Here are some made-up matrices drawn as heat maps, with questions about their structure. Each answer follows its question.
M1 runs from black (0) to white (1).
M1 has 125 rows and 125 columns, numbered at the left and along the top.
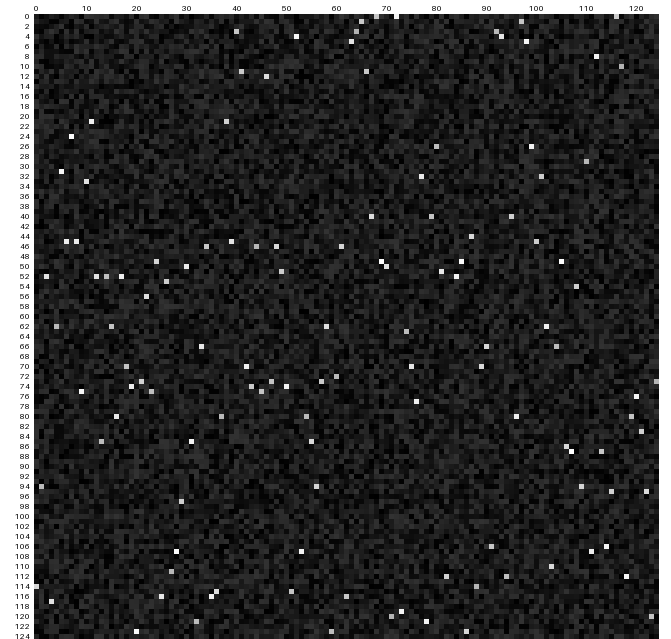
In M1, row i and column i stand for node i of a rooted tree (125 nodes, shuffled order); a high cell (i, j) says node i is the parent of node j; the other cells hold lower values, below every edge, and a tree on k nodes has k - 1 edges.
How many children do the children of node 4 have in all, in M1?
5
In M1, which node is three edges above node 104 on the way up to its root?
21
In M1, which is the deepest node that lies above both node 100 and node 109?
45
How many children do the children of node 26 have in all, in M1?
5
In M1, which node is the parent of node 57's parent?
119
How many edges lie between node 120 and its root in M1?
5
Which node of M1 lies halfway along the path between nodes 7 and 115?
49
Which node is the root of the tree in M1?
83
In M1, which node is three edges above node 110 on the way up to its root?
1
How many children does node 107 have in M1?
3
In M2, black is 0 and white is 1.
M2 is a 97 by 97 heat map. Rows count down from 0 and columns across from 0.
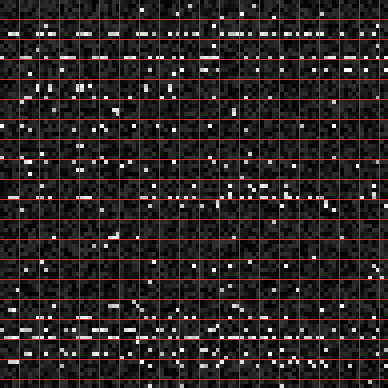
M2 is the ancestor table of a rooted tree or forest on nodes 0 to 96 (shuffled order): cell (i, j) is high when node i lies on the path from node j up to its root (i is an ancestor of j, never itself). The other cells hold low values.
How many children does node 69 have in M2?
1
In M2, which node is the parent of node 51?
87
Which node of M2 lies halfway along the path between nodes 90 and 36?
21
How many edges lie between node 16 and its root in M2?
3
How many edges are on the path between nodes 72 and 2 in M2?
3
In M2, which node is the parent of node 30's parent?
41
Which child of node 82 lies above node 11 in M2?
88
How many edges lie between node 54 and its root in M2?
7
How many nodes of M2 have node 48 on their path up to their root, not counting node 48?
3
